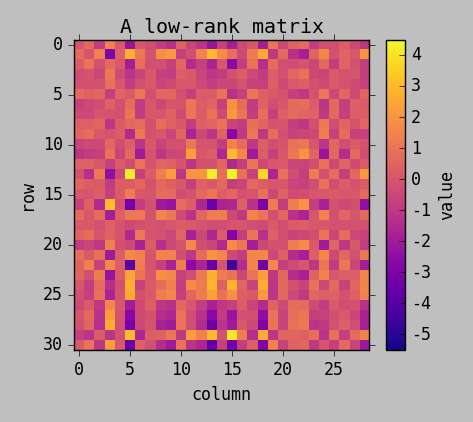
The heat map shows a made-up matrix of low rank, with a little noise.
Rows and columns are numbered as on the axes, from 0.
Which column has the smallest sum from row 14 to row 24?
15
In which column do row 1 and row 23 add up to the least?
3
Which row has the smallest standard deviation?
18
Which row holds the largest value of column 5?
13
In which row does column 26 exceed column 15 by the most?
22
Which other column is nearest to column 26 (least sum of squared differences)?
0
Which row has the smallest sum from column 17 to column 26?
16
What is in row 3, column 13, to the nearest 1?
-1
